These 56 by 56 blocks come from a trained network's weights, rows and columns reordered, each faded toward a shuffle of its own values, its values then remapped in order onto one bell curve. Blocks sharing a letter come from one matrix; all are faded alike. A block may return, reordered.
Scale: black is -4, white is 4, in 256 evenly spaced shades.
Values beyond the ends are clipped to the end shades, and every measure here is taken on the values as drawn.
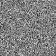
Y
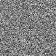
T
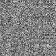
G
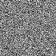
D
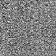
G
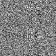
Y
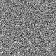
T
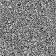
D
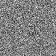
D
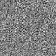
Y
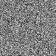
D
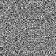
G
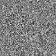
Y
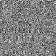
G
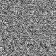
T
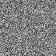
Y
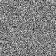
T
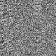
T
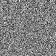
D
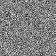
Y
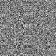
G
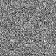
G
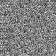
T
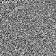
Y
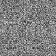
G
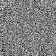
G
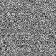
T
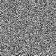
Y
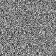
Y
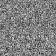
G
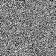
D
